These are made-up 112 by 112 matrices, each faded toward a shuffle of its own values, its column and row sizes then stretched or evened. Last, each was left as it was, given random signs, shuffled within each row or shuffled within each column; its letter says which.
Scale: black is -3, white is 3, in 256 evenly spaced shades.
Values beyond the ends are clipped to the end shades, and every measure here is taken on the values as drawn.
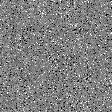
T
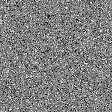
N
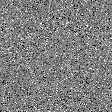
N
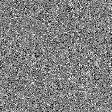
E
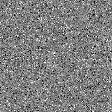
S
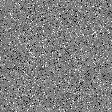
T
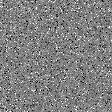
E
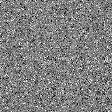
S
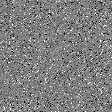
E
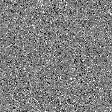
E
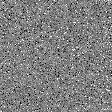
T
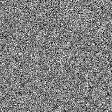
S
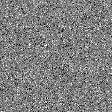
S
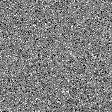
N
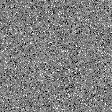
S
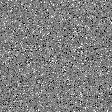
N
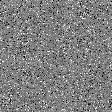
T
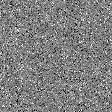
T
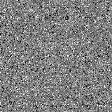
S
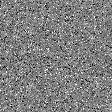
T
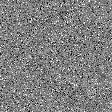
T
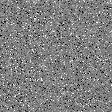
N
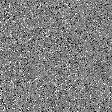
E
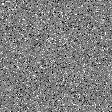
N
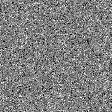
S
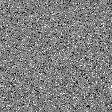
N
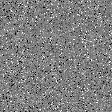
T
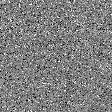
N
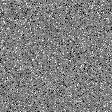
N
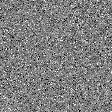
E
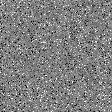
T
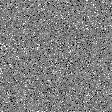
N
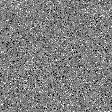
T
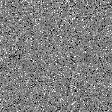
S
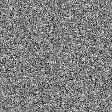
E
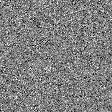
N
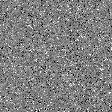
S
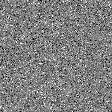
T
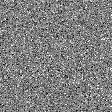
N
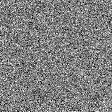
N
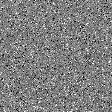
T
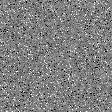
T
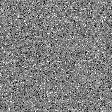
N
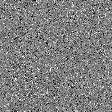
E
